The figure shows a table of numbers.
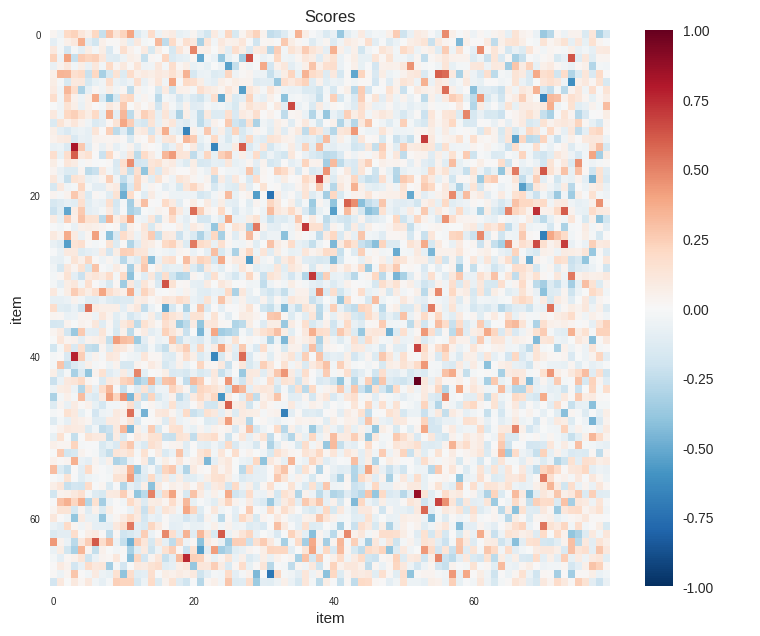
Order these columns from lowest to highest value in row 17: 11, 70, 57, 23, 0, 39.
11, 57, 0, 23, 39, 70
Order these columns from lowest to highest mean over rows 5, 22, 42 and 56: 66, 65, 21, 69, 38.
38, 21, 66, 65, 69
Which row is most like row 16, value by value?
51
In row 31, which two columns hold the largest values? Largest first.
16, 76
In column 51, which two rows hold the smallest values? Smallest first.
20, 67
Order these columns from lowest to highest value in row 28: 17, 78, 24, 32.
32, 78, 17, 24
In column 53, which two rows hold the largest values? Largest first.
13, 59
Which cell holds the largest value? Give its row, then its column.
43, 52
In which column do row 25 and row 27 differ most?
70
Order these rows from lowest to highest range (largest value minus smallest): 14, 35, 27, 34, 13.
35, 27, 34, 13, 14
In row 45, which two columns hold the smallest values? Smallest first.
24, 11
